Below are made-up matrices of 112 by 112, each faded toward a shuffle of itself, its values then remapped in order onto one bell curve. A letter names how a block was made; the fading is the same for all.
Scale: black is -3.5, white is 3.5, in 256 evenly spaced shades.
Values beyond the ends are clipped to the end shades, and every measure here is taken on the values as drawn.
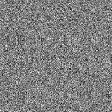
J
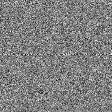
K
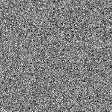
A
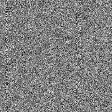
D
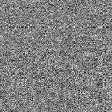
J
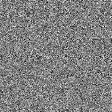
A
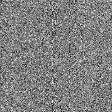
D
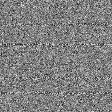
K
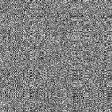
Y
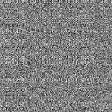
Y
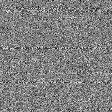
K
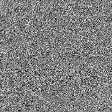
A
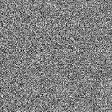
J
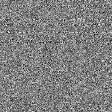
K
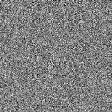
J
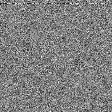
A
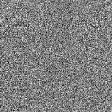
J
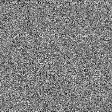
A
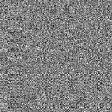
Y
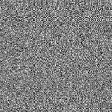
Y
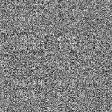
J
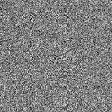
J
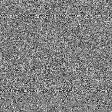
A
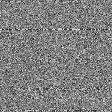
K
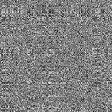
Y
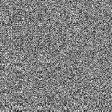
J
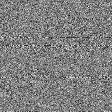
K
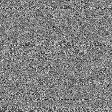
K
